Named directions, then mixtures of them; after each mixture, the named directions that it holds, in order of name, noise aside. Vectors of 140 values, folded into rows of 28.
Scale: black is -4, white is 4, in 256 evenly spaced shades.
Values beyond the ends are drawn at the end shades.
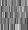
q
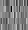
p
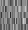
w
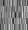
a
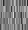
a, p, w.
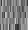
q.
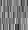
q.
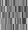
a, w.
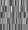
p, q, w.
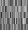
w.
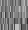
q, w.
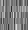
p, q, w.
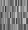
w.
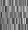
a, w.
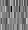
p, w.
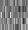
q, w.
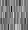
p, q.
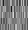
a, p, q.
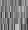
q, w.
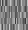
q, w.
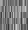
p, q, w.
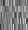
a, w.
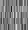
p, q, w.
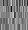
a, p.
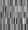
w.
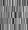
a.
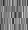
a.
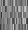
a, w.
